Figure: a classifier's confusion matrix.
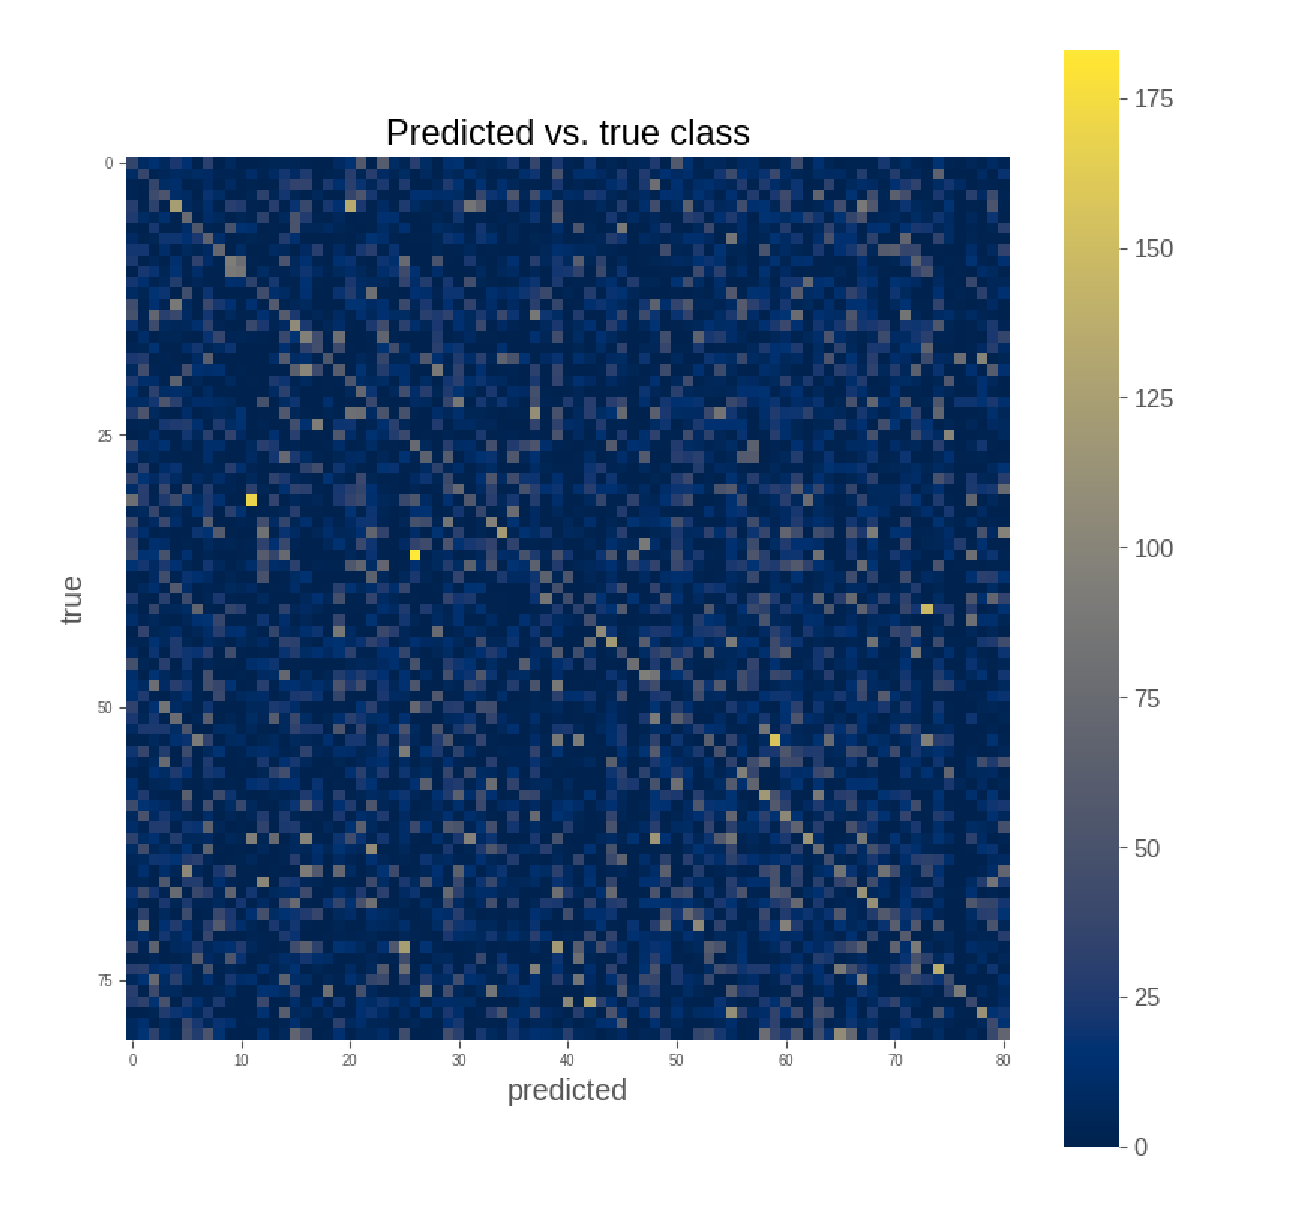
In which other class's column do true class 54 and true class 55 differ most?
25
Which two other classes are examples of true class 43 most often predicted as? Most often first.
19, 28
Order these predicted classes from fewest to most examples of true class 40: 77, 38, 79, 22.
22, 77, 79, 38
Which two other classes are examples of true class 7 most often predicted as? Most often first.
55, 71
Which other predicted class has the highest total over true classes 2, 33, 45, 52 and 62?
48
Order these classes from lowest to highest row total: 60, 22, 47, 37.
60, 47, 22, 37
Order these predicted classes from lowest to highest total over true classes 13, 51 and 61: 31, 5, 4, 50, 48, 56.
5, 31, 56, 50, 4, 48
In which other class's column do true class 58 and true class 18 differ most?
78
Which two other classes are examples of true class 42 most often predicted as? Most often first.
77, 58
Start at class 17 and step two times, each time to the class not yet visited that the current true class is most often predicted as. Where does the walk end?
41
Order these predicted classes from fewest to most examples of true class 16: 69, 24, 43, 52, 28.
24, 43, 28, 69, 52
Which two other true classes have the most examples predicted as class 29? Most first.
33, 67
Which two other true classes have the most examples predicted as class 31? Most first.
62, 4
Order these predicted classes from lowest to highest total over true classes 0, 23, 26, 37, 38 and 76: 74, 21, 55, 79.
79, 55, 74, 21
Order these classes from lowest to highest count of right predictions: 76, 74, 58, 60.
76, 60, 58, 74
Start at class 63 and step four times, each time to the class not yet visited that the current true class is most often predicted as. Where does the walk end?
65
